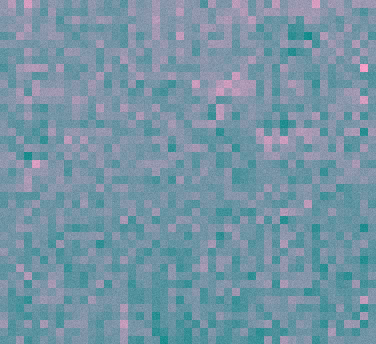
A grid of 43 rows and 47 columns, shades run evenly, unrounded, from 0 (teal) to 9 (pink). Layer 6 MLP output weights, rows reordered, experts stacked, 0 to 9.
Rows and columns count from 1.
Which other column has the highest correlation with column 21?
24
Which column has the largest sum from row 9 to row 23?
45
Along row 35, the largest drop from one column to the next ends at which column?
5
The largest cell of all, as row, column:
9, 46
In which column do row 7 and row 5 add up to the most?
23
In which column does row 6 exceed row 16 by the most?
36
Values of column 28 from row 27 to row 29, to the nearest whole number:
2 3 4
